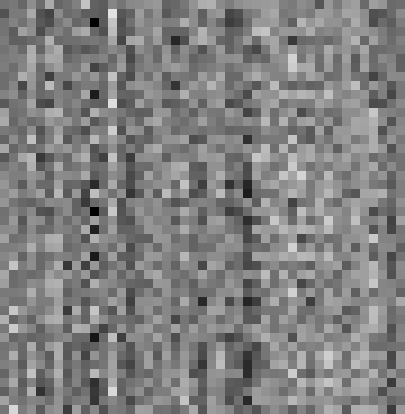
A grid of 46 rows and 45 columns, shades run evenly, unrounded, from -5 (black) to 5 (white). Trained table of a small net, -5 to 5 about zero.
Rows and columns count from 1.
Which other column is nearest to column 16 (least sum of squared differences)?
22
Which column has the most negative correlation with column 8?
2
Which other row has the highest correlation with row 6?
39
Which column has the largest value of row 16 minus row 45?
11
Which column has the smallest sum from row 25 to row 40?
28
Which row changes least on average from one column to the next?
1
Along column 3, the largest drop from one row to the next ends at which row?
10
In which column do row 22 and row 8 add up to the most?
33
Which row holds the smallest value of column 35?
34
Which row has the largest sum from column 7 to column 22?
37
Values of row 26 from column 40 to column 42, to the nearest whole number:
1 1 -2
